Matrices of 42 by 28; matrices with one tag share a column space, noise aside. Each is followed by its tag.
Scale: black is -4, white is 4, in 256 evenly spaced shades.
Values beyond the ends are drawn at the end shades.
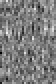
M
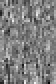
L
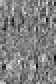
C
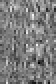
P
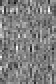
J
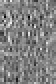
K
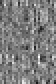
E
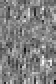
L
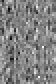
M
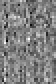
K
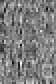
P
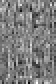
P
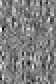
C
